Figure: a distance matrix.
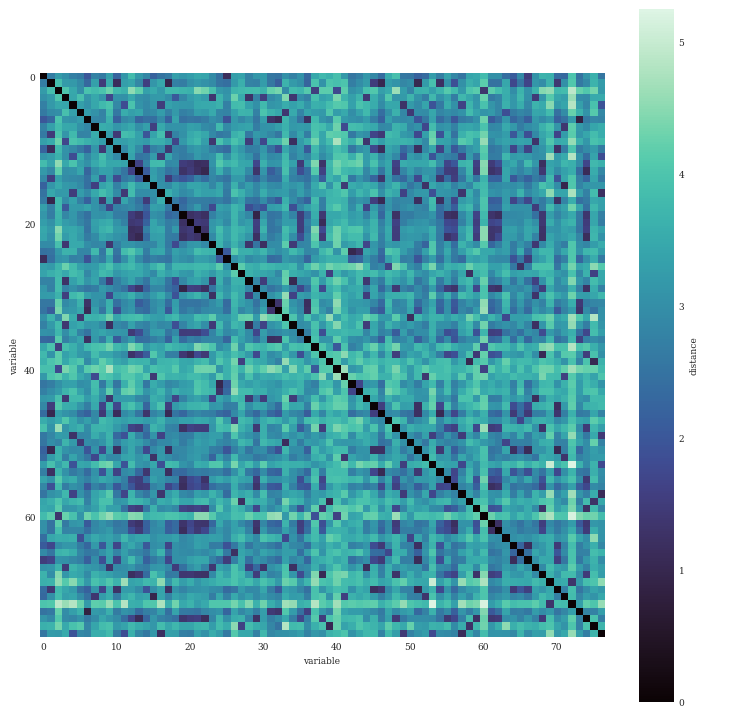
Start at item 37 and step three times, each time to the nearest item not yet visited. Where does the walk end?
40
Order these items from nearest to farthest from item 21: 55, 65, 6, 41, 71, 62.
62, 55, 6, 65, 71, 41
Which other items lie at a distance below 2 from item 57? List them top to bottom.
4, 11, 16, 49, 53, 76
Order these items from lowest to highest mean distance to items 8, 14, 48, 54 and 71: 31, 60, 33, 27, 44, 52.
31, 52, 44, 27, 33, 60
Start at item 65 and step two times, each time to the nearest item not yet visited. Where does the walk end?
47
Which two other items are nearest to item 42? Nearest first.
24, 43
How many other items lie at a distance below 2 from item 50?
3
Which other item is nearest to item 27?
58
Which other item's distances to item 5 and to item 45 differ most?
33
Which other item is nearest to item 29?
19
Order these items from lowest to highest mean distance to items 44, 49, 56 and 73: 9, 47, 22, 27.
22, 9, 27, 47
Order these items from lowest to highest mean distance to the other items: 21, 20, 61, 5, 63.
61, 20, 21, 5, 63
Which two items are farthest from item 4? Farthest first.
72, 69
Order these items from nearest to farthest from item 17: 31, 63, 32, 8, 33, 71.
8, 32, 31, 71, 63, 33
